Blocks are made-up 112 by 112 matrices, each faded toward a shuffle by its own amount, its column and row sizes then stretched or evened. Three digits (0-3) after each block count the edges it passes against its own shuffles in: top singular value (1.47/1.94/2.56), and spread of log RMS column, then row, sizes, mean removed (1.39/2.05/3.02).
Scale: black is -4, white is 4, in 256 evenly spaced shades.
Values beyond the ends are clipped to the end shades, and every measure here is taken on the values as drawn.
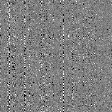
2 3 1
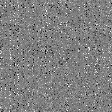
0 2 1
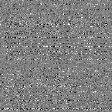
1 1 3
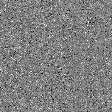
0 1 0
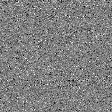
0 0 1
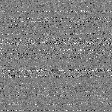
0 0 3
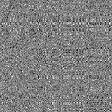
3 1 2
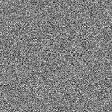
2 0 2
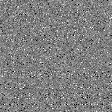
1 0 2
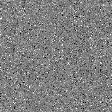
0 1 0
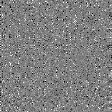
2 2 1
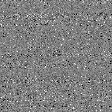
1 1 2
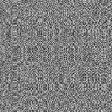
3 2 1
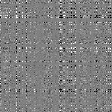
3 3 3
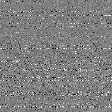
2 0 3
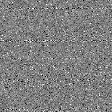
2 0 2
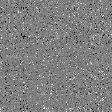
0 2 1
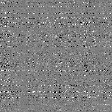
0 2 3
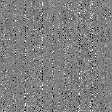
0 3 1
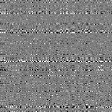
3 1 3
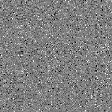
2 1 1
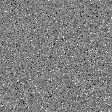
0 0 0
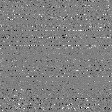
1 0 3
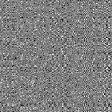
3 2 1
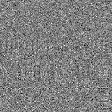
2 0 1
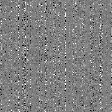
1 3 0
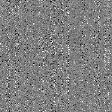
1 3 0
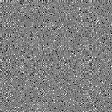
3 1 1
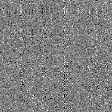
2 2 0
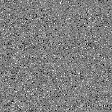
1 0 2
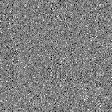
2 1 0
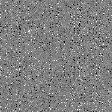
1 2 0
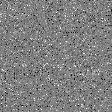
1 1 1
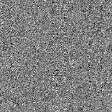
1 2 1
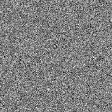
1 1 0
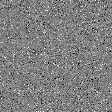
0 1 1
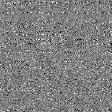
1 1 3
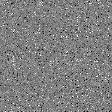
0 1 1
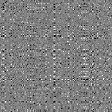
3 2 2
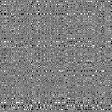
3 2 3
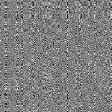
3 3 0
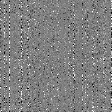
2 3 0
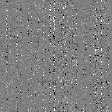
1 3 1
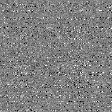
0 1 3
